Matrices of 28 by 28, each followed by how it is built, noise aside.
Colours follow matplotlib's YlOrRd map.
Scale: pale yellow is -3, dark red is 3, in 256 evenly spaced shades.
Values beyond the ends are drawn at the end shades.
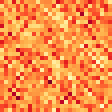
Toeplitz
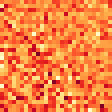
lower triangular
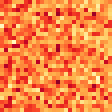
repeating rows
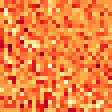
lower triangular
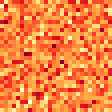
noise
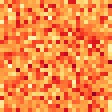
repeating rows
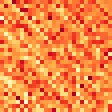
Toeplitz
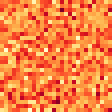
noise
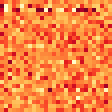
uneven rows
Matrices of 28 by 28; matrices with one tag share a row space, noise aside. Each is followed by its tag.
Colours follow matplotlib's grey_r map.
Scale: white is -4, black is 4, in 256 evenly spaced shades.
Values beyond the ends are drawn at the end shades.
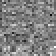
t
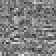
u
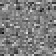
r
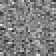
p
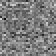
t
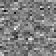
r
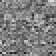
t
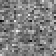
r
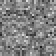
t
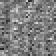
r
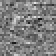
u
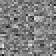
r
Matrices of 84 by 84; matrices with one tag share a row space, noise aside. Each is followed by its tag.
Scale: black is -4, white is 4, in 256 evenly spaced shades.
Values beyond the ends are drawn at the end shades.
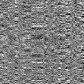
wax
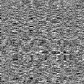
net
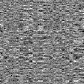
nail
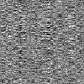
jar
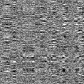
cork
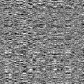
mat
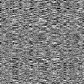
net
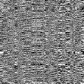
wax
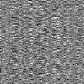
net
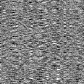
net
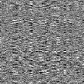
net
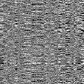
wax
